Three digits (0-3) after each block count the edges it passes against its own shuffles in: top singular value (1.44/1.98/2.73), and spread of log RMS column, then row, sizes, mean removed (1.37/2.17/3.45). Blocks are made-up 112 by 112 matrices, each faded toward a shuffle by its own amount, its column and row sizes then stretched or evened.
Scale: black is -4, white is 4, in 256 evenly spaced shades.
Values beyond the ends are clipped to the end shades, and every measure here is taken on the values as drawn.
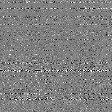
2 1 3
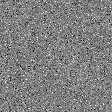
0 0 0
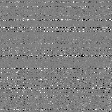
1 1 3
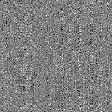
2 2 0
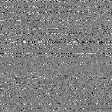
2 0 3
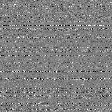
1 0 3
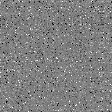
1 1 1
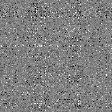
1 2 2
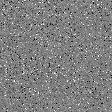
0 0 1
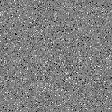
2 0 0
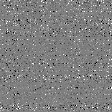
0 1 2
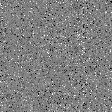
1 1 0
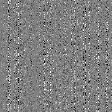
0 3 0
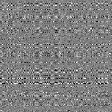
3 1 3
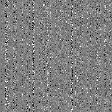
0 3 0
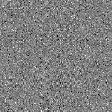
2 1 0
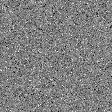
0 0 0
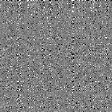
2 2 2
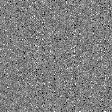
0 2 0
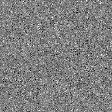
1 1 1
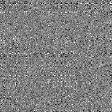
2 2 2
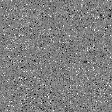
0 1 1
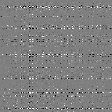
3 2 3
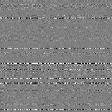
3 0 3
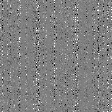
0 3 0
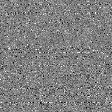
2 0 2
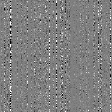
2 3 0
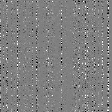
2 3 1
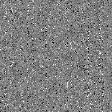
0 2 0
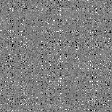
1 2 2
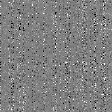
0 3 1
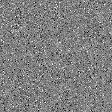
0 1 0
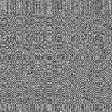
3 1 0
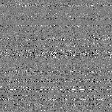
1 1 3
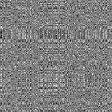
3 2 1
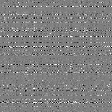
3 1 3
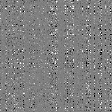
1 3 2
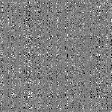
0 3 2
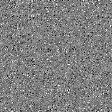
0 1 1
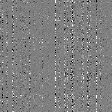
1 3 1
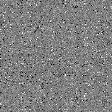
1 1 1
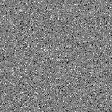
2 1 0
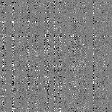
2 3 2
